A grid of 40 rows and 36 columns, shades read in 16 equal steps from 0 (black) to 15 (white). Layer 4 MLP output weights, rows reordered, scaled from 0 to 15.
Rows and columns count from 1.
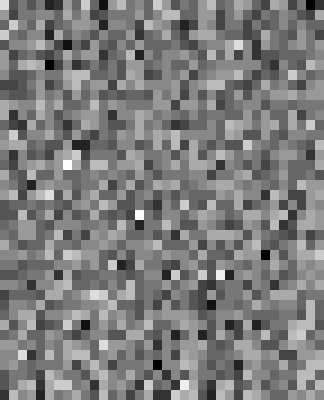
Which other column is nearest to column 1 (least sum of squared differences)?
19
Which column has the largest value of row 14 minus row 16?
2
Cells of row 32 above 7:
21
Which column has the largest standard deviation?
6
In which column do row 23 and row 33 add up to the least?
26
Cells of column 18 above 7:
14
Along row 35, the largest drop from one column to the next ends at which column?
18
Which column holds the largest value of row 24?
7
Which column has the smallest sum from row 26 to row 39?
24
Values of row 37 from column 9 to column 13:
4 8 11 8 4
